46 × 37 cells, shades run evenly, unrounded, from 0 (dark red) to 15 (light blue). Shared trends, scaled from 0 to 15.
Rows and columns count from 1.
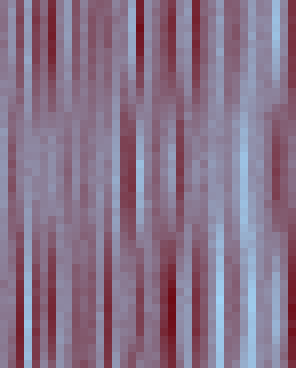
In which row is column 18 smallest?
4
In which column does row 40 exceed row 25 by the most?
35
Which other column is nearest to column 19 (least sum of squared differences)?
34
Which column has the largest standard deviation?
18
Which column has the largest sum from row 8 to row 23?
31
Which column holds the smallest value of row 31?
37
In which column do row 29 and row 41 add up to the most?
28
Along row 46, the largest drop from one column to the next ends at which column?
5
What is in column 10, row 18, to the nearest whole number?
9
